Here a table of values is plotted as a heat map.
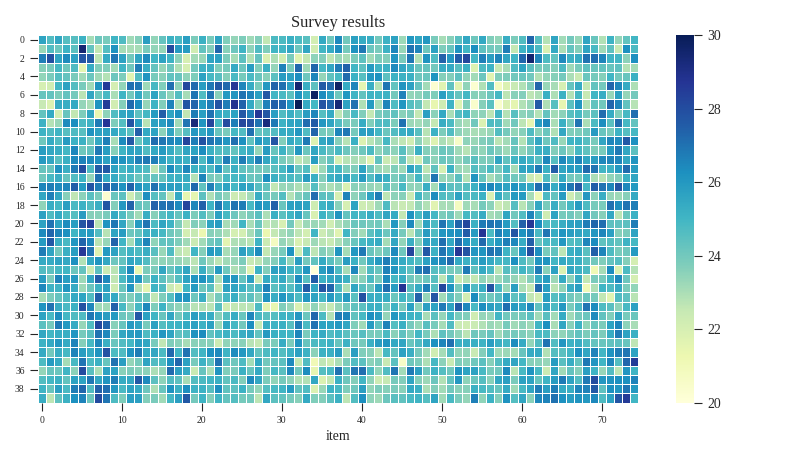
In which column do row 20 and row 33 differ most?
61
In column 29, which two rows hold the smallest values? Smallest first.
22, 29
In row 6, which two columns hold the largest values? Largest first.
34, 28
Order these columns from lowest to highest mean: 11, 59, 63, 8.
59, 63, 11, 8
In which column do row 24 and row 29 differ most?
5
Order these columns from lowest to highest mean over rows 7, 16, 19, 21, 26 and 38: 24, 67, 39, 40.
40, 39, 24, 67
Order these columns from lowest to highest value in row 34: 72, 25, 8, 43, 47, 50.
50, 47, 43, 25, 72, 8
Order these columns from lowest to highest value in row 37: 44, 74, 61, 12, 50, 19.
50, 44, 19, 61, 74, 12
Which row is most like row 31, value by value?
26
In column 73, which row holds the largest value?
39
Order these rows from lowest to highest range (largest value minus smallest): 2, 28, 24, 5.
24, 28, 2, 5
